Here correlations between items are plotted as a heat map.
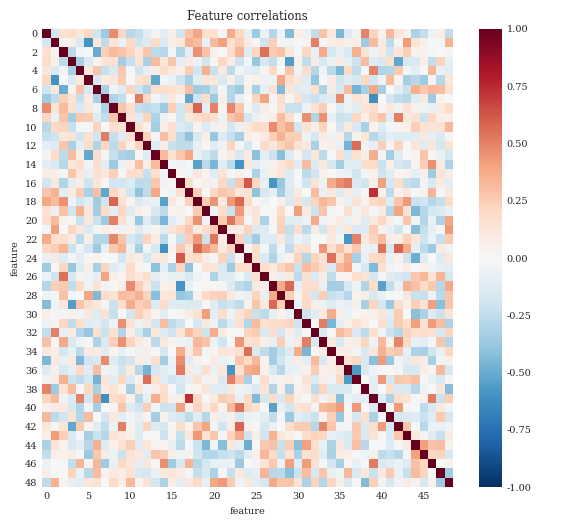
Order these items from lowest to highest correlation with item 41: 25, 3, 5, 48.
48, 25, 3, 5
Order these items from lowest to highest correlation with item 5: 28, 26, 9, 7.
26, 7, 9, 28
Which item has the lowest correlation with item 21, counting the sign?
44
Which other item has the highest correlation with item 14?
46
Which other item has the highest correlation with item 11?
7
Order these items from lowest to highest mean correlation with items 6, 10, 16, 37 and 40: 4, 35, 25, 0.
0, 4, 25, 35
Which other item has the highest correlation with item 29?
27
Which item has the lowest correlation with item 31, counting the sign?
34
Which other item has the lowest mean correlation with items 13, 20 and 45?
5
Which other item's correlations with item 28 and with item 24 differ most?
16
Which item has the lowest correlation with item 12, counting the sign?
36
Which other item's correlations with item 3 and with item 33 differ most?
42
